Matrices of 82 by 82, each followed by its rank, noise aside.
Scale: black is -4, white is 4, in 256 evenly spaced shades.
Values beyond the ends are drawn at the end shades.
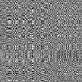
four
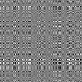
two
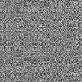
eight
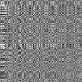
three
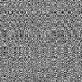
six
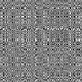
three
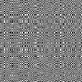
two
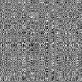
four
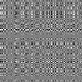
two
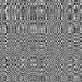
two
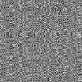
eight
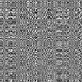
four
